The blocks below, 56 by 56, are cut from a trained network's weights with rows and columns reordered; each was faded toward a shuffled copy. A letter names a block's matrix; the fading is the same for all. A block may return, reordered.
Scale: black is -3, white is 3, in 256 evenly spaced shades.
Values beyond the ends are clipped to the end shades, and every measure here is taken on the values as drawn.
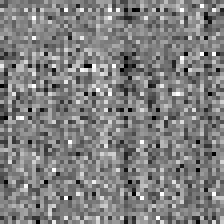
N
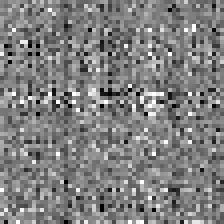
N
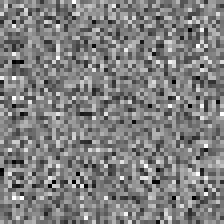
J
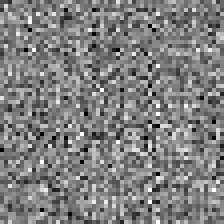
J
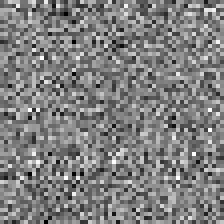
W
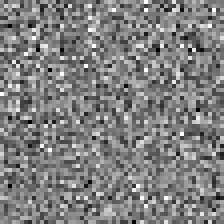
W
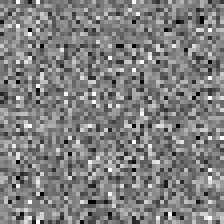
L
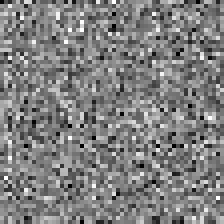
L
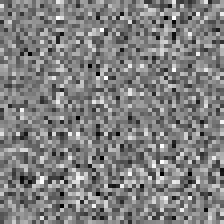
J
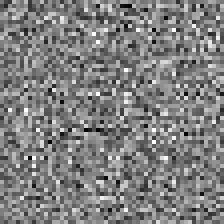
W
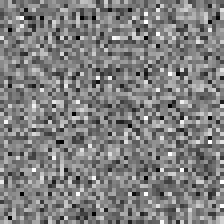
J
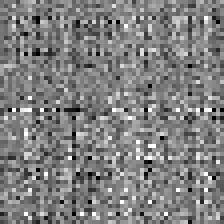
N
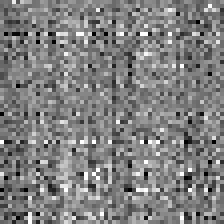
N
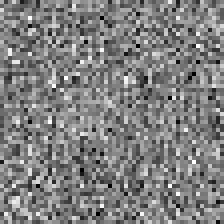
W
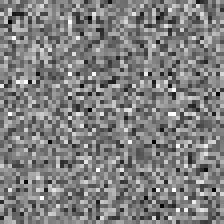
W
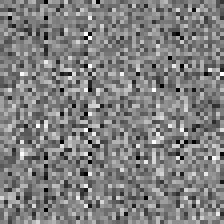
J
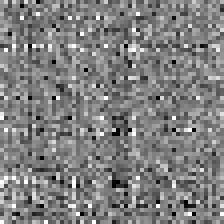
N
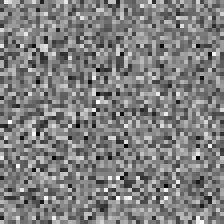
W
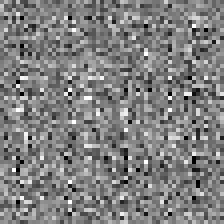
L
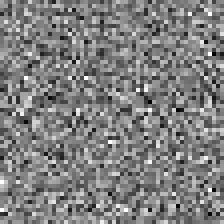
W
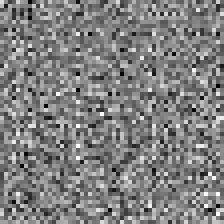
L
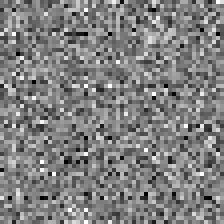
J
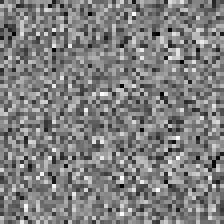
W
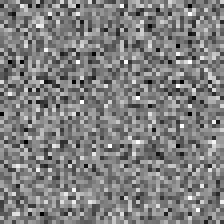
J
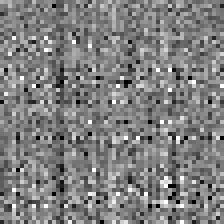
N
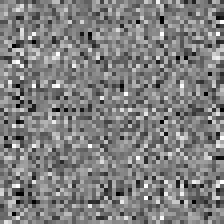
L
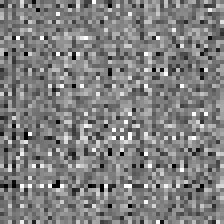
N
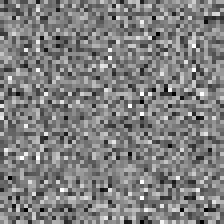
J
